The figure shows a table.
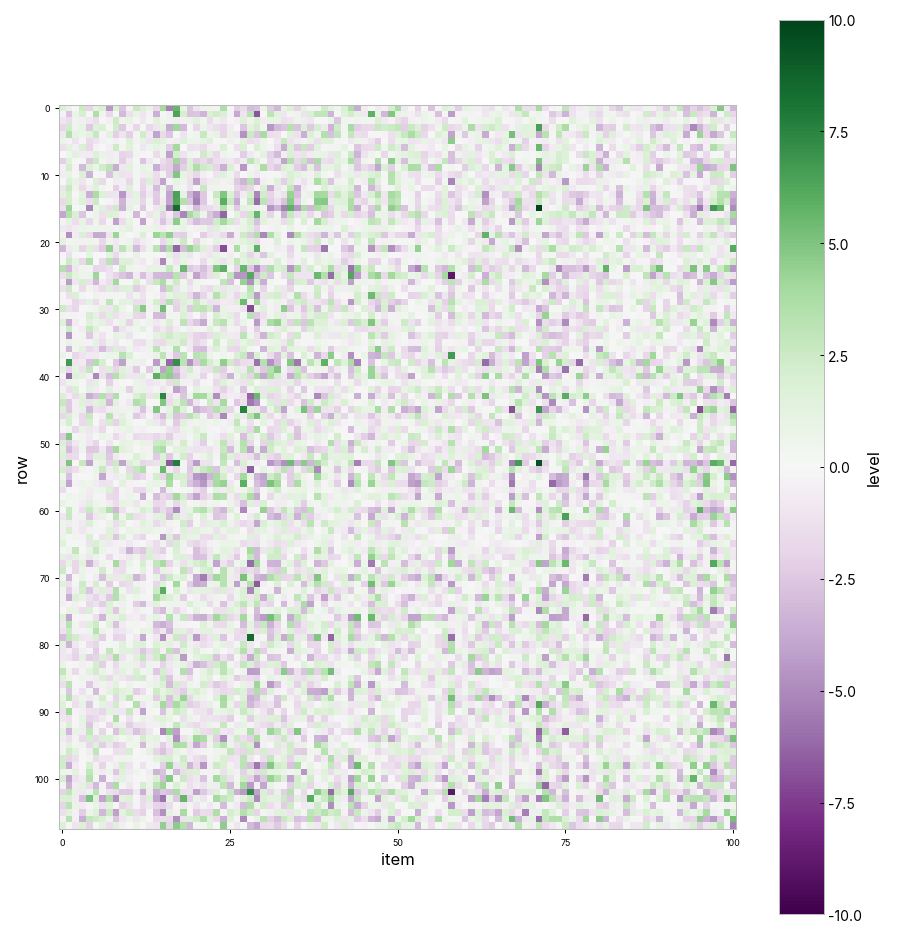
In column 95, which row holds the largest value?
60
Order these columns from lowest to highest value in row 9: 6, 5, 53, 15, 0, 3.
3, 15, 0, 5, 6, 53
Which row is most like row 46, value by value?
16
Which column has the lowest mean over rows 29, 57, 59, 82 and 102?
58
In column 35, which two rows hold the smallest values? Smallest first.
38, 15
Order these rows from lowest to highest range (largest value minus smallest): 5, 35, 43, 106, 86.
35, 5, 86, 106, 43
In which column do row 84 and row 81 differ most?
29
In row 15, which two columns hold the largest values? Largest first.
71, 17
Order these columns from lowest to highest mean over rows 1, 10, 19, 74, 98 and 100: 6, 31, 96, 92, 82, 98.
6, 92, 98, 82, 96, 31
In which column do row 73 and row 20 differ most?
69
